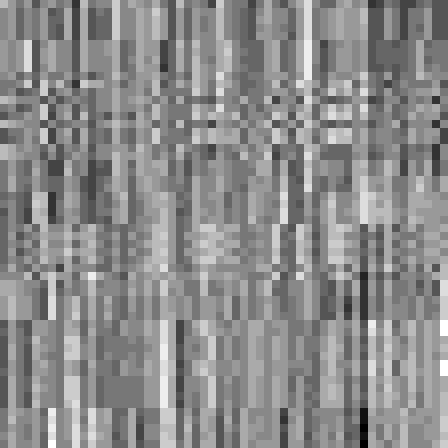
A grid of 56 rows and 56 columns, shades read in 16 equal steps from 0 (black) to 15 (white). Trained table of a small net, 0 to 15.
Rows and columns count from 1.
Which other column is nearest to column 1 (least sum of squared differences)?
23
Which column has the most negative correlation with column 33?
4
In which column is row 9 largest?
39
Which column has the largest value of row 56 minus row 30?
7
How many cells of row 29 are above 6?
45
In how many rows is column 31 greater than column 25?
17
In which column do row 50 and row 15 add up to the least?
1
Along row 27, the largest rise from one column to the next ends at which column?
5
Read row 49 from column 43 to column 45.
10 6 9
